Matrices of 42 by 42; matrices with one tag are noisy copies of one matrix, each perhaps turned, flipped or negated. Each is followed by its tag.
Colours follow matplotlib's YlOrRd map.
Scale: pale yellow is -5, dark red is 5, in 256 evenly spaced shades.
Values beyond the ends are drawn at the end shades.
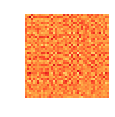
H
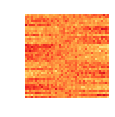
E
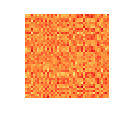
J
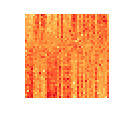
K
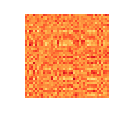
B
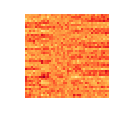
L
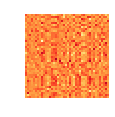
B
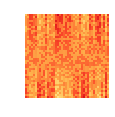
E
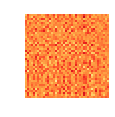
H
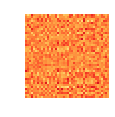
J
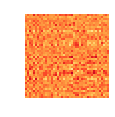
B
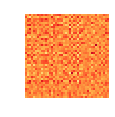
H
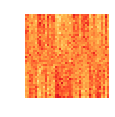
E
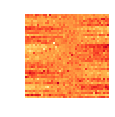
E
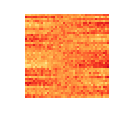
E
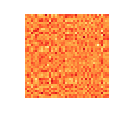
J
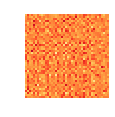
H
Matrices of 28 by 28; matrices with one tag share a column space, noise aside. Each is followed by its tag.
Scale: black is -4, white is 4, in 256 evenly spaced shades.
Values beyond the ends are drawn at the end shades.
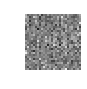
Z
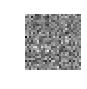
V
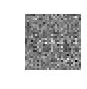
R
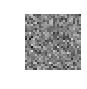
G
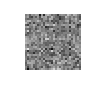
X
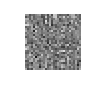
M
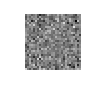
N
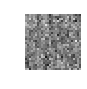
N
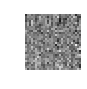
M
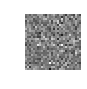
G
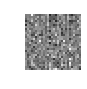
N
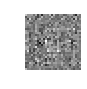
R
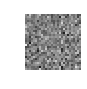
V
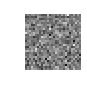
V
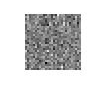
M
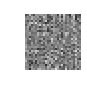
X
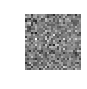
G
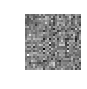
Z
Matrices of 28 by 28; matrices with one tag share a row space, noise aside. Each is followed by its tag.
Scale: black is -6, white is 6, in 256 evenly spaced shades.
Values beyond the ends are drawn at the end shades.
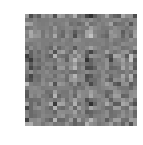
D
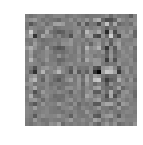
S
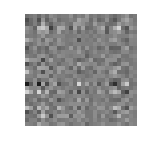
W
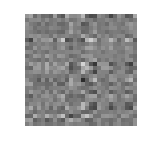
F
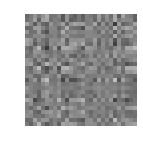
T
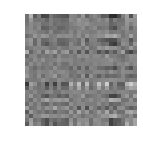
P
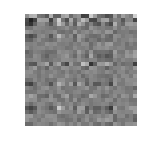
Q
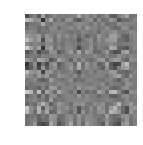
W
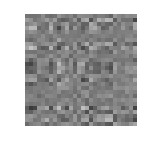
Q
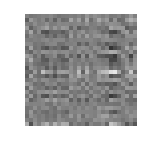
P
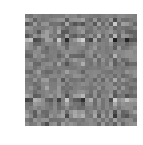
T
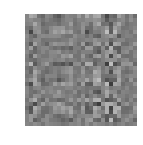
S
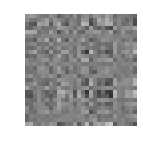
Q
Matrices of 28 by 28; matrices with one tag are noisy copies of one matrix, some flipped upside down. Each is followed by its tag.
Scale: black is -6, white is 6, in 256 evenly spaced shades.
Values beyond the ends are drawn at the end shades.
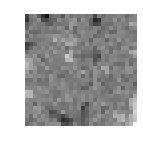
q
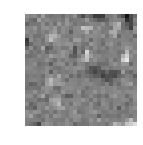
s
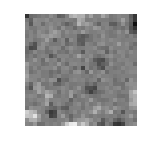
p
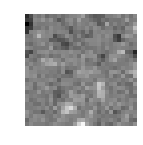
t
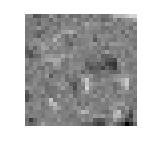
s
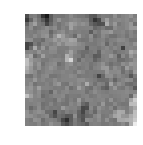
q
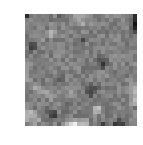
p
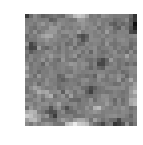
p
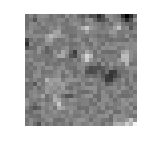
s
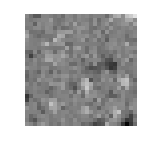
s
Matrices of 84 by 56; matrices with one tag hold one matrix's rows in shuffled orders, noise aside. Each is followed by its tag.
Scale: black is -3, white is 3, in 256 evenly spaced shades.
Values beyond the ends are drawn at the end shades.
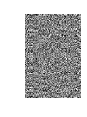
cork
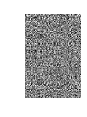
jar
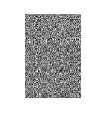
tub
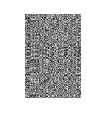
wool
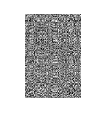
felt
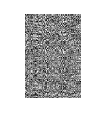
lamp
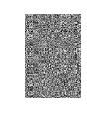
cork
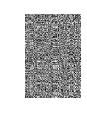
felt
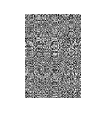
felt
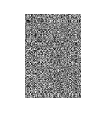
jar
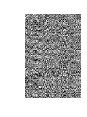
lamp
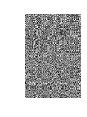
tub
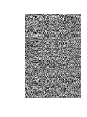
lamp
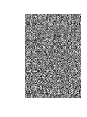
jar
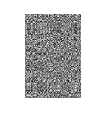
jar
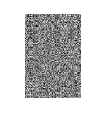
cork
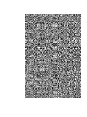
felt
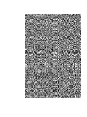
felt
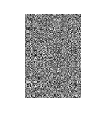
jar
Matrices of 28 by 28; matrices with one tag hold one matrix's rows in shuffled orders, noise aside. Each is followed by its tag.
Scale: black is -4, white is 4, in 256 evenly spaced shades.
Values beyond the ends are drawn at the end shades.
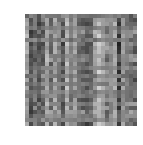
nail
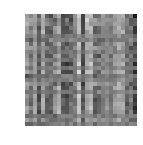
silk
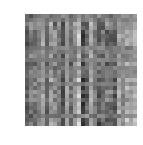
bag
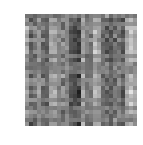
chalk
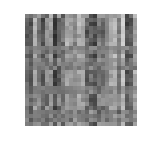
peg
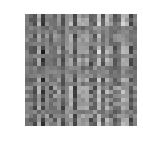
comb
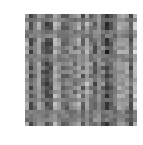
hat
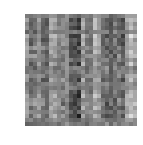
chalk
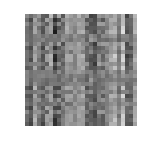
peg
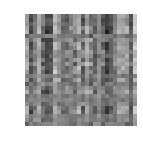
hat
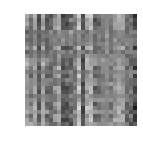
silk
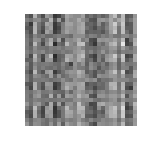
peg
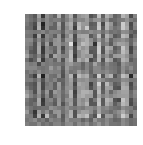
comb
